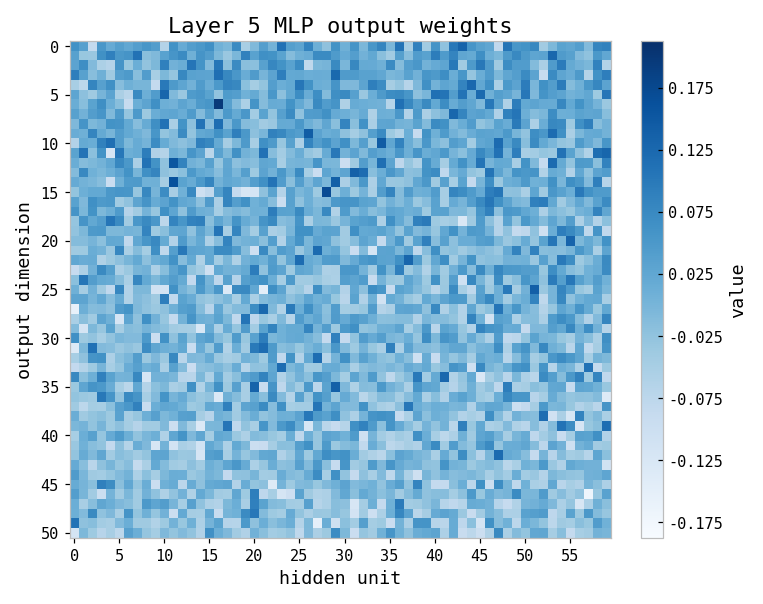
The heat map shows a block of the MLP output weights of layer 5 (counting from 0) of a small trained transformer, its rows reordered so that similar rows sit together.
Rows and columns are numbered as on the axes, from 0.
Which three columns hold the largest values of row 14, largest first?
11, 29, 22
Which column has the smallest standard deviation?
24
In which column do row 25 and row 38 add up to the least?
21
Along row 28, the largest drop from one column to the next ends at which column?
20
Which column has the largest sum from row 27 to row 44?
27
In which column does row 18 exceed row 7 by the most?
39
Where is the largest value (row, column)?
6, 16
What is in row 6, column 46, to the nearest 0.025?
0.1
